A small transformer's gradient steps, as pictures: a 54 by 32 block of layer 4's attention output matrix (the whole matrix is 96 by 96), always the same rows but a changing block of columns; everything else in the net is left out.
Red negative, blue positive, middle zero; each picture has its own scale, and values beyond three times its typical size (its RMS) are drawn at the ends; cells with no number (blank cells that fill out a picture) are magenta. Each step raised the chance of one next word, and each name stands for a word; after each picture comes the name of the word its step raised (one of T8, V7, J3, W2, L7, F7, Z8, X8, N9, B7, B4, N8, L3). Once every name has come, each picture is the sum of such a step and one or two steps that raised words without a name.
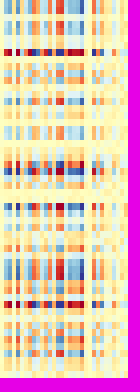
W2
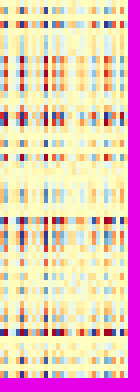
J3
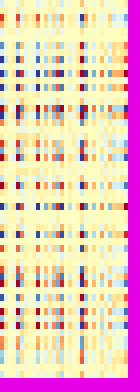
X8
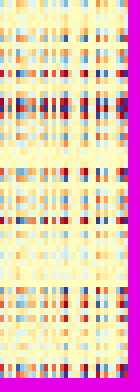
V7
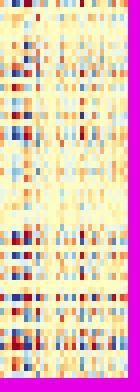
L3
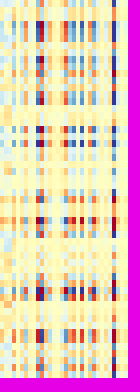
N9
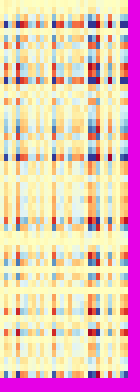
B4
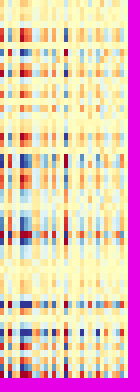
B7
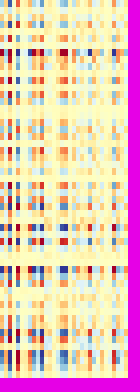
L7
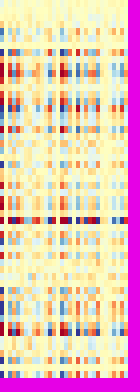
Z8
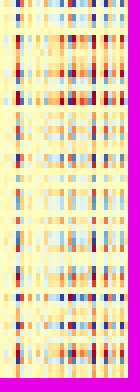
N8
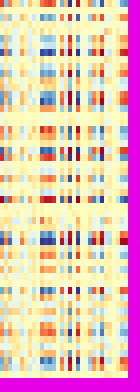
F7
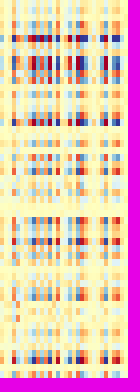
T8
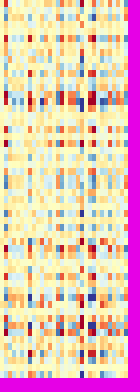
N8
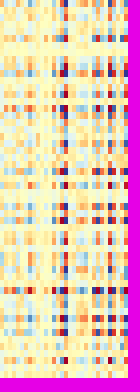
V7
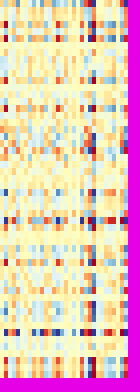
B4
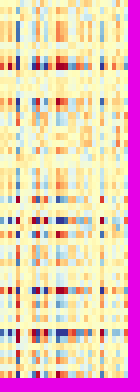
N9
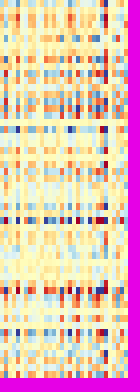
V7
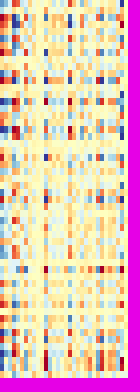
L7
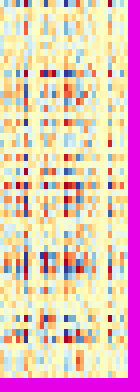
L7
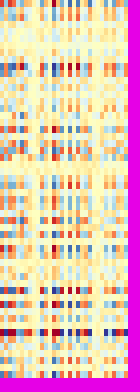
B7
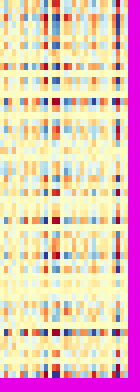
B7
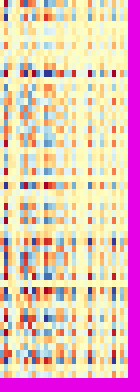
N8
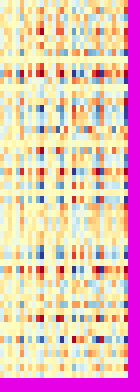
W2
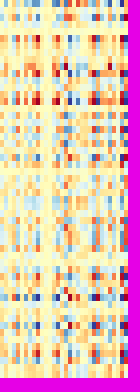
N8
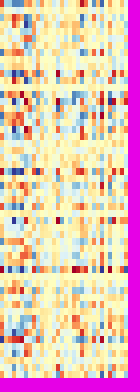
V7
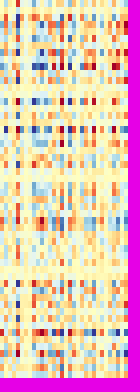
N9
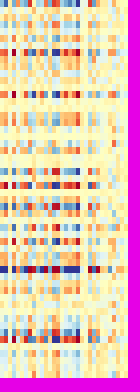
L7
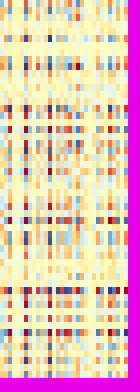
V7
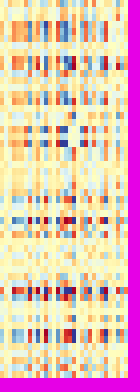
N9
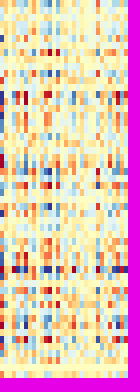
W2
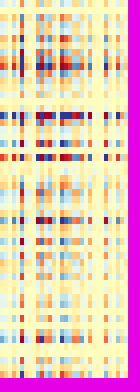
T8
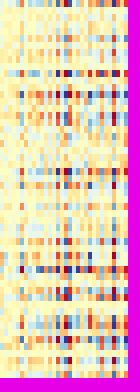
L3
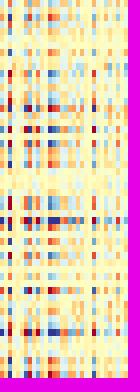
Z8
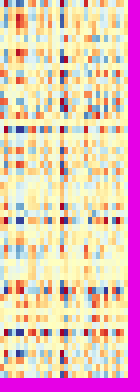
V7
